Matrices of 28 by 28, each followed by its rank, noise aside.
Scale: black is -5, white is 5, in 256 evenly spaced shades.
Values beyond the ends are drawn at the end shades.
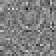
four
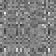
three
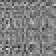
six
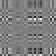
one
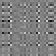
one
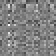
two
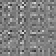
three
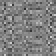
three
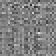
four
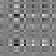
one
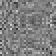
four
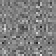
four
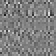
three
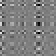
one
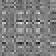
two
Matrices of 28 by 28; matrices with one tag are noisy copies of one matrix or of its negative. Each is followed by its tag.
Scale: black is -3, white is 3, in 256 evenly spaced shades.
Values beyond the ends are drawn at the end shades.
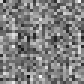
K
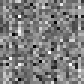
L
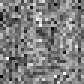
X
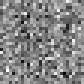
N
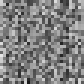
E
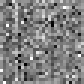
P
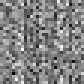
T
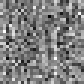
E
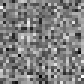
K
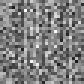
T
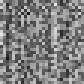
E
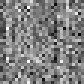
E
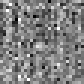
P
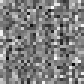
E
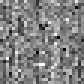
L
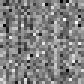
E
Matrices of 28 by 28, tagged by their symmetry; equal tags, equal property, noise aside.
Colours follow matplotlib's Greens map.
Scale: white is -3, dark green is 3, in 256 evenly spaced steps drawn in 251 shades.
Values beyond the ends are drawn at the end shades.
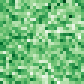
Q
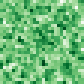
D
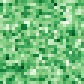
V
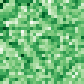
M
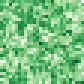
Q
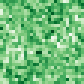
V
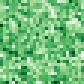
V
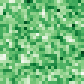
D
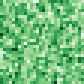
V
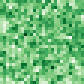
Q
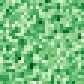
M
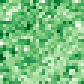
M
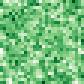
Q
